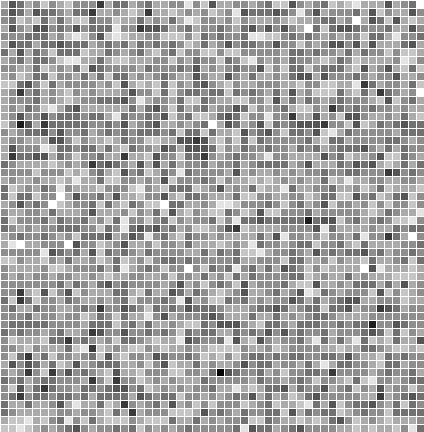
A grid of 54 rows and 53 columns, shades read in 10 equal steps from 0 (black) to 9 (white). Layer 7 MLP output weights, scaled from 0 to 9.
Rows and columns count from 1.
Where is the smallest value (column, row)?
28, 47
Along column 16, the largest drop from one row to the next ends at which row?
20
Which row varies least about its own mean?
35
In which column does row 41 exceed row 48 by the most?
15
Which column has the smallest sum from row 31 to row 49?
12
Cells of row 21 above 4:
32
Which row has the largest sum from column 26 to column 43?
44
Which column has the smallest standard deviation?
1
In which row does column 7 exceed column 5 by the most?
26
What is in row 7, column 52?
7
